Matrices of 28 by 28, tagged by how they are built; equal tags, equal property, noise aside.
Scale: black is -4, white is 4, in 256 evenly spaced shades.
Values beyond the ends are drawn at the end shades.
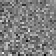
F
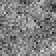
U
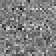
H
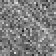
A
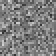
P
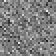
A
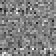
H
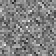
A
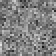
U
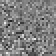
F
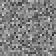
P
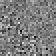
F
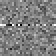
H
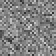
A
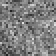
U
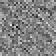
A
